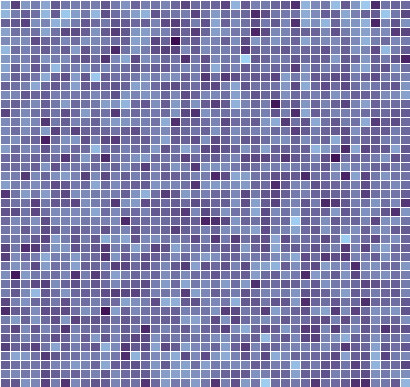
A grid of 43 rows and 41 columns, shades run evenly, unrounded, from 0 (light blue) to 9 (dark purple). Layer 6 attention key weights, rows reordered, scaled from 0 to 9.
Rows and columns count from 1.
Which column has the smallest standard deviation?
9
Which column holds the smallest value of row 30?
28
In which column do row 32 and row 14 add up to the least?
17
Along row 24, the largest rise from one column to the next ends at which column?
27
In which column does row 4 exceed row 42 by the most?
26
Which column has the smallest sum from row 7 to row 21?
24
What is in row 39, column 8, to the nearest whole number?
4
